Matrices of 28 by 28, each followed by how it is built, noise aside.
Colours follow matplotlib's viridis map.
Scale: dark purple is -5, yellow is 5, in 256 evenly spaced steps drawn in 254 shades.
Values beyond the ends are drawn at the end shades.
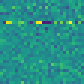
uneven rows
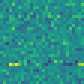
uneven rows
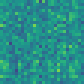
blocks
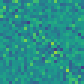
block diagonal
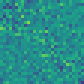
block diagonal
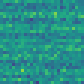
blocks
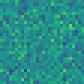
repeating columns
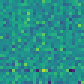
uneven rows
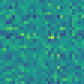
low rank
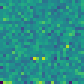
uneven rows
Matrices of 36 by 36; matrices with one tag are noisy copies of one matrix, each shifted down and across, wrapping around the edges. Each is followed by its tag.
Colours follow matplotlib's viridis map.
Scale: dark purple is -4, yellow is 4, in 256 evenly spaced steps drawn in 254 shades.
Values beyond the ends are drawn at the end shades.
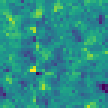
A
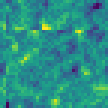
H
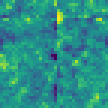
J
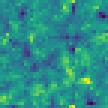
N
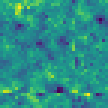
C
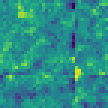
J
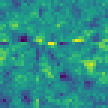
C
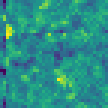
J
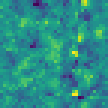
A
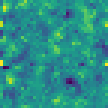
A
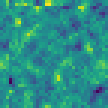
H
